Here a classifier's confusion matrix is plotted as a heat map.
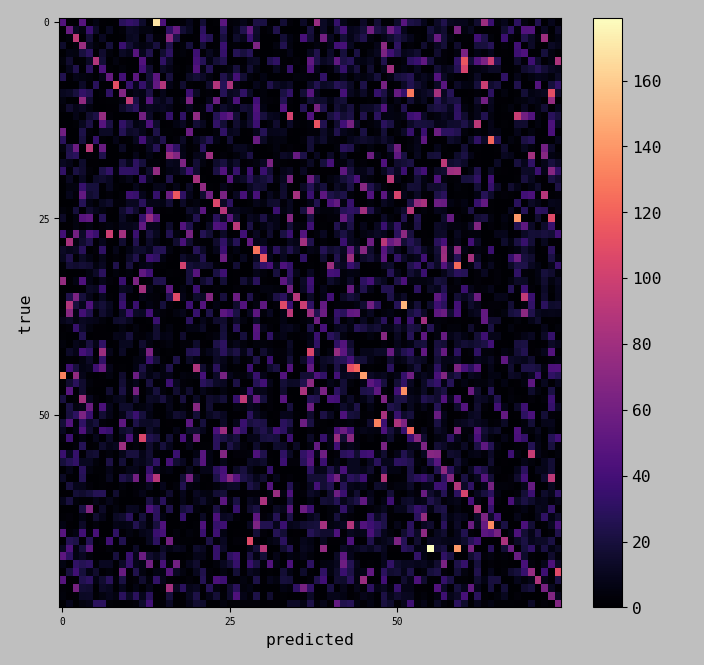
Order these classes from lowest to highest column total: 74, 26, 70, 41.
74, 26, 70, 41
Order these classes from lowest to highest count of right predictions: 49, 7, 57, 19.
49, 19, 7, 57
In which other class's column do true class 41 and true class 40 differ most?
48
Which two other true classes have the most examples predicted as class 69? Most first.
35, 37
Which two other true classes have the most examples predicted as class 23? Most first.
8, 10
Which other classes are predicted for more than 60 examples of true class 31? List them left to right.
18, 40, 59
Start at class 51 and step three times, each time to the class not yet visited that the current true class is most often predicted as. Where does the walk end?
33
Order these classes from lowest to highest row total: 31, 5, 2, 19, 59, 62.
59, 62, 2, 31, 19, 5
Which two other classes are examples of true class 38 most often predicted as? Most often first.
54, 63
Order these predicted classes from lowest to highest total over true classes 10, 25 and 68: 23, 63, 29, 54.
54, 29, 63, 23
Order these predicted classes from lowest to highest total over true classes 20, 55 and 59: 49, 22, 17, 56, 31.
22, 17, 31, 49, 56
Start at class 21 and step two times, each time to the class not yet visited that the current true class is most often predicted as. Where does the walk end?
0
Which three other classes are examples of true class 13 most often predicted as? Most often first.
38, 62, 43
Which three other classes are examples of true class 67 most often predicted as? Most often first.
55, 59, 30
